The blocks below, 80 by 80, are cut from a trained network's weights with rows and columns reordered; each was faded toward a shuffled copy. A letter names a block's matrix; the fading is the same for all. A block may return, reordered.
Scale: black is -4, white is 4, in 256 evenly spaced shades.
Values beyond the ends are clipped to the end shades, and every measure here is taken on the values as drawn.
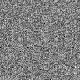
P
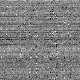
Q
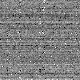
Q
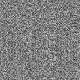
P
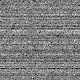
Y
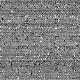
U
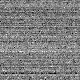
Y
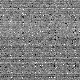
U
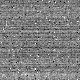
Q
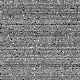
Q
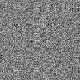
P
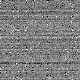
U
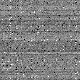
U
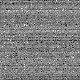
Q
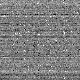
Q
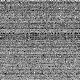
Y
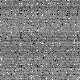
U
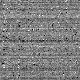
Q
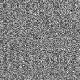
P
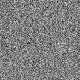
P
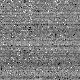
U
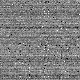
Q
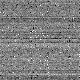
Q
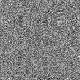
P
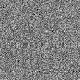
P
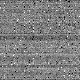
U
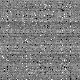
U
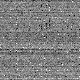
Q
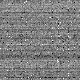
Q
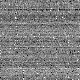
Q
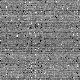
U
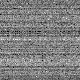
Y
